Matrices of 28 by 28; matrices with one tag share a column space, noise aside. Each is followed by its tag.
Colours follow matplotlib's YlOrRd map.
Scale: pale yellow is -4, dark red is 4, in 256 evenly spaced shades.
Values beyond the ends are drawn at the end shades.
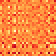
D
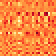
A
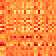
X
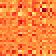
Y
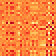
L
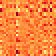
Y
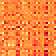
L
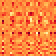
A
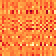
X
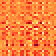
L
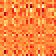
Y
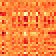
A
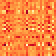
X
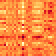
X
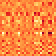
A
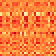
A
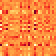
X
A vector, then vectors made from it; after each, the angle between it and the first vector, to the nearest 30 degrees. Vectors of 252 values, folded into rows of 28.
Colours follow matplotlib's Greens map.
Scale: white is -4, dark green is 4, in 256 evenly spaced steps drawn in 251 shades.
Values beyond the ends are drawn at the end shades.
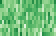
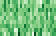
120 degrees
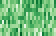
30 degrees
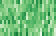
30 degrees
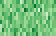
60 degrees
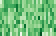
150 degrees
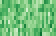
150 degrees
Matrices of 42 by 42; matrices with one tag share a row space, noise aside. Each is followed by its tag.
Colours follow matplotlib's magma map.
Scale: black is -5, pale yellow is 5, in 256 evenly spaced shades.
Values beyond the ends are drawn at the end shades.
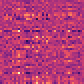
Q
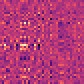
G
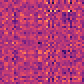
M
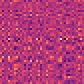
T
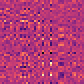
G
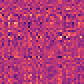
T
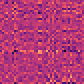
M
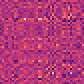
M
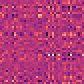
M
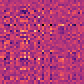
G
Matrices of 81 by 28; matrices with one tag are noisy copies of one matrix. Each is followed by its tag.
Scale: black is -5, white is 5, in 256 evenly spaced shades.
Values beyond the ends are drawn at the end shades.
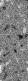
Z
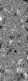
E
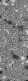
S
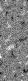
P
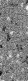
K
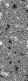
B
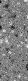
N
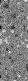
N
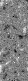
Z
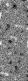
B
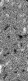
Z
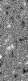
P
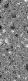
N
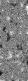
K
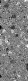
N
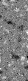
S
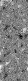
Z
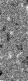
K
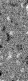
K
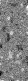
K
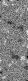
S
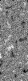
P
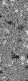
S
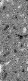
Z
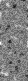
B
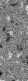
K
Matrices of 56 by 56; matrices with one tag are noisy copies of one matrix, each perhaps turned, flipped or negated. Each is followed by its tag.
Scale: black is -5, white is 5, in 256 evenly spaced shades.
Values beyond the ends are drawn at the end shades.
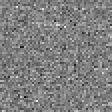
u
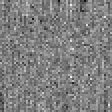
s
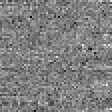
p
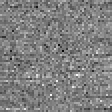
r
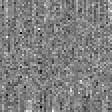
s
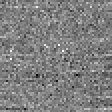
r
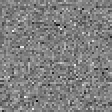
u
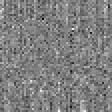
s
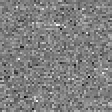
u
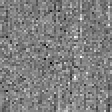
r
